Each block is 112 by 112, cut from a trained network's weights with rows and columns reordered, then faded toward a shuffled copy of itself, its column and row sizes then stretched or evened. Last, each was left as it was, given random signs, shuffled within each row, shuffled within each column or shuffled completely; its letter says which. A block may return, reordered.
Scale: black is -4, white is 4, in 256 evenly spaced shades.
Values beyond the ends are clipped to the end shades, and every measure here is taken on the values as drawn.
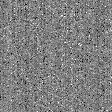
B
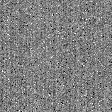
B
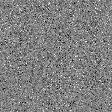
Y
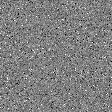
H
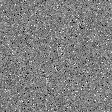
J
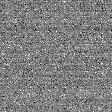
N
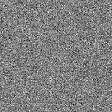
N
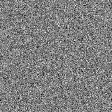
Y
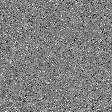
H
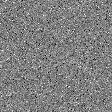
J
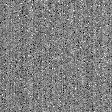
B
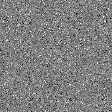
Y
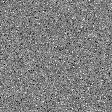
J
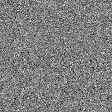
Y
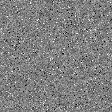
Y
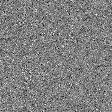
B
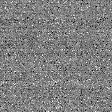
N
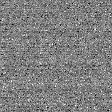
N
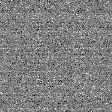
N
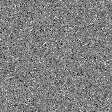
J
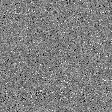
H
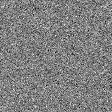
B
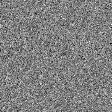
Y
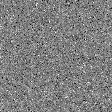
J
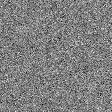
J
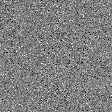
B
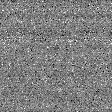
H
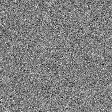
H
